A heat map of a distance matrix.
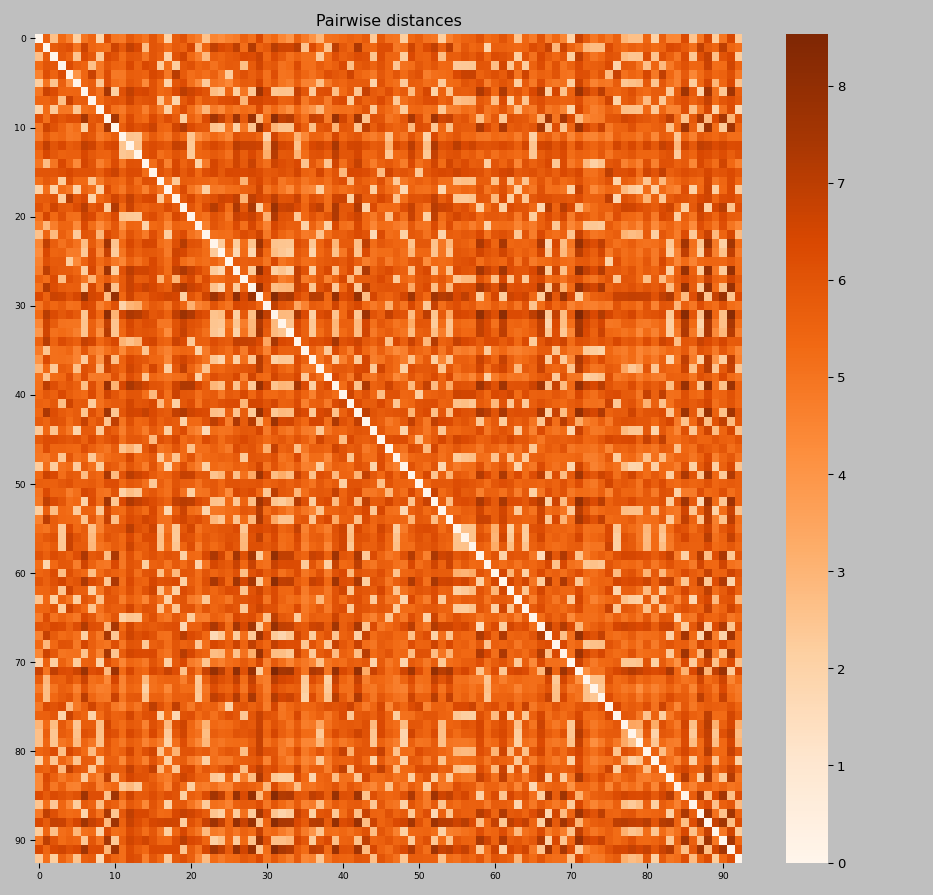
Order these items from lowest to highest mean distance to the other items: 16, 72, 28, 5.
5, 16, 72, 28
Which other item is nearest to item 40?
50
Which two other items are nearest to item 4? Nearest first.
25, 75
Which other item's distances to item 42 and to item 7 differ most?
18
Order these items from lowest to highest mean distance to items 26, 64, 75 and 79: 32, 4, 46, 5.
32, 5, 4, 46
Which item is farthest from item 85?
31
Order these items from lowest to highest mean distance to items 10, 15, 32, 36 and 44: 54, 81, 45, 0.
54, 0, 81, 45
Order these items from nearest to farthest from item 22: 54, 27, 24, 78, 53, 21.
53, 78, 21, 24, 54, 27
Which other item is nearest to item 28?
24
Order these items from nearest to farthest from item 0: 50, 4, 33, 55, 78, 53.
53, 78, 33, 4, 55, 50
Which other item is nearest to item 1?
59
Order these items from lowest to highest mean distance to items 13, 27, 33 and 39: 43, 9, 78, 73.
73, 78, 43, 9
